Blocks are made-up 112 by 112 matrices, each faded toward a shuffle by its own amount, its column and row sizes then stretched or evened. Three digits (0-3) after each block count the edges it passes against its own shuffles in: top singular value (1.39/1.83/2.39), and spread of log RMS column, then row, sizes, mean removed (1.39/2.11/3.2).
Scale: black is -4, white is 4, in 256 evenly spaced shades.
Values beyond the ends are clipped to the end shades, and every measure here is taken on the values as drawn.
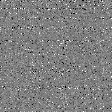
0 1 2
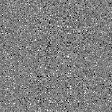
2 2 1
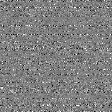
0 0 3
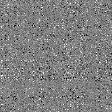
0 2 2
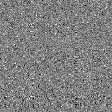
2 0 1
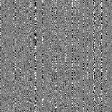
3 3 0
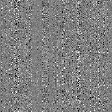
2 3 0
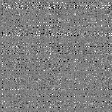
1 2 3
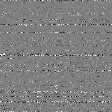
1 0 3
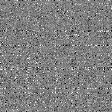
2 1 2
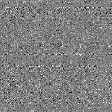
2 1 2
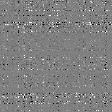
1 2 3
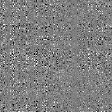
2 3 2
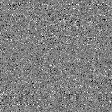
2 0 2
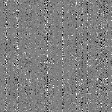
2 3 1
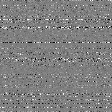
2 0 3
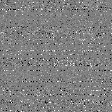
0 1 3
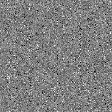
1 2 0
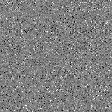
2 0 1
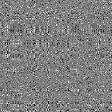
3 2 2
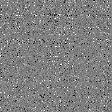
1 2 2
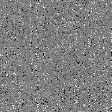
0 2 0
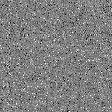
2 0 0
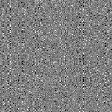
3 2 0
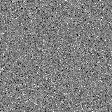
0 0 0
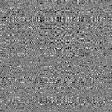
3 1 3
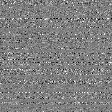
0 0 3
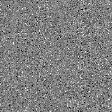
1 2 0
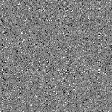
2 1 1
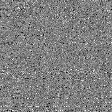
1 0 2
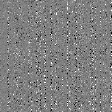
0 3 1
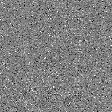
2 0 0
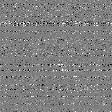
2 1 3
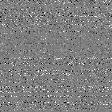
1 0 3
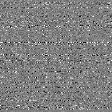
2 1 3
